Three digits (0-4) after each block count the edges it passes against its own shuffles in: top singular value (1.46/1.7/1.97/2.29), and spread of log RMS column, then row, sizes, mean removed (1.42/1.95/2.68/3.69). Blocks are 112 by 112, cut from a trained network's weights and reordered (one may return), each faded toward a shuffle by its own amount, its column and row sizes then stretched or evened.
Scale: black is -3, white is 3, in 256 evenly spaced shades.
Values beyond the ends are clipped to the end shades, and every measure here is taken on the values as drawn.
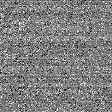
1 1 0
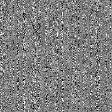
0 4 0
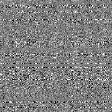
2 2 4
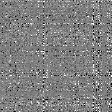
1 3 3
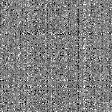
2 2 3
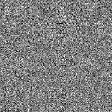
2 2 1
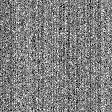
3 0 0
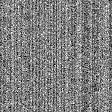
4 0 1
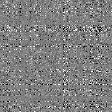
1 3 4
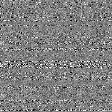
1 1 4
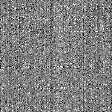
2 1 2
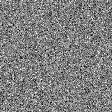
0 0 0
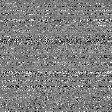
0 0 4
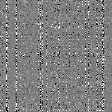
1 4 2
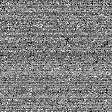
3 1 1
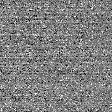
1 1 0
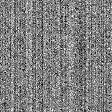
4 1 1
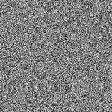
2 0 0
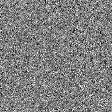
0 1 0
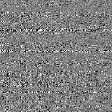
2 2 4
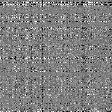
2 2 4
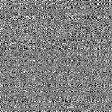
3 1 4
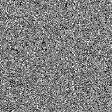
1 2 0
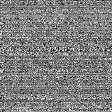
3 0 3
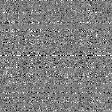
1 2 4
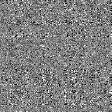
2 2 3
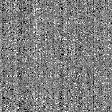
2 1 2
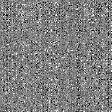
1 3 3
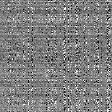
3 4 1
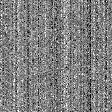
4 3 0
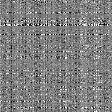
4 2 4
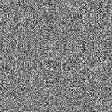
4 2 1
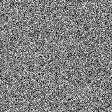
0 0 0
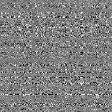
2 2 4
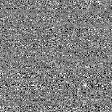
1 0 4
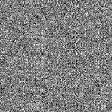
3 2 0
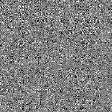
1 3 3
